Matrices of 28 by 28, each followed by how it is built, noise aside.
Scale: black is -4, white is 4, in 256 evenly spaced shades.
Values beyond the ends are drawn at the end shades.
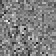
lower triangular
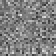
low rank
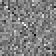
diagonal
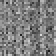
blocks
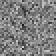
repeating rows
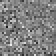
lower triangular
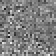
lower triangular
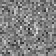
noise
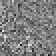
lower triangular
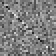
diagonal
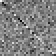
diagonal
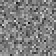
noise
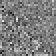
lower triangular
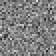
noise
